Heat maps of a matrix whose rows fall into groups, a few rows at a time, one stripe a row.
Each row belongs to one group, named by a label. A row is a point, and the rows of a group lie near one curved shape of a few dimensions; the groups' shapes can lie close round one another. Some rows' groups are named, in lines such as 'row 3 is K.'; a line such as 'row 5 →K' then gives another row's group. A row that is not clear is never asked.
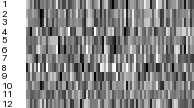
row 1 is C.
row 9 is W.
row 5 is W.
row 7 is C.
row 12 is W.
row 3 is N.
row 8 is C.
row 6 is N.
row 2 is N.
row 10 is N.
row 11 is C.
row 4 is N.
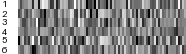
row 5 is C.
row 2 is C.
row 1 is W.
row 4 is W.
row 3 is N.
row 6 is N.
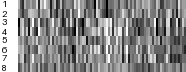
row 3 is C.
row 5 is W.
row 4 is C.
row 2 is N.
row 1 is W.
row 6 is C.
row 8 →C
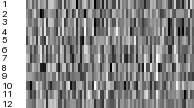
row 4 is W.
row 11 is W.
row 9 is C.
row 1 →W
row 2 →N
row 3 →W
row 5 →C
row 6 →W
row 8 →N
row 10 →N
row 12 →W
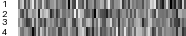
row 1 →W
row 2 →W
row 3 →C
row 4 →N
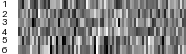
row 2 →C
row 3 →N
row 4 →C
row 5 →W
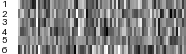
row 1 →N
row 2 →W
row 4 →N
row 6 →C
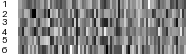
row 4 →N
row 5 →W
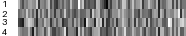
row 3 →N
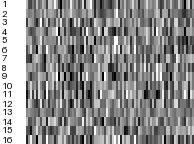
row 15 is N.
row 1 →W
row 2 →W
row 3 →C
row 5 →W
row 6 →C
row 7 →N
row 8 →C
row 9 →W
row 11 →C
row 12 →C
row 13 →C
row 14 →W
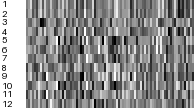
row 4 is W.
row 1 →W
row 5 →W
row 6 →C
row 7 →N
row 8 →C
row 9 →C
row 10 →N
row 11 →C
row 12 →W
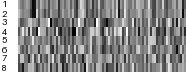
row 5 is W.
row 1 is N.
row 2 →N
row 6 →W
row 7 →C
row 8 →N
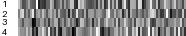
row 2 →W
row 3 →N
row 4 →C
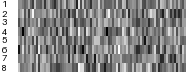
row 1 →C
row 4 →N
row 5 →C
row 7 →W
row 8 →N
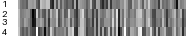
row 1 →W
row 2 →N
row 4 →N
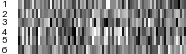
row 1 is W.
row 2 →C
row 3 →W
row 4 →C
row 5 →C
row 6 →N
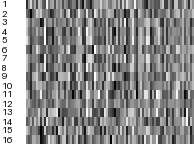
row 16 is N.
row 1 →C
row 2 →N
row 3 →N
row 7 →N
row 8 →N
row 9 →N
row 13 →N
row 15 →N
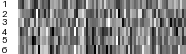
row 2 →N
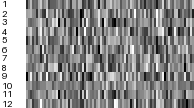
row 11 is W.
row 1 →C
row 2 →C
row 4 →W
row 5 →C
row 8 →W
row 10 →C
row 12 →W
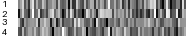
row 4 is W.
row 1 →W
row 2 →C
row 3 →W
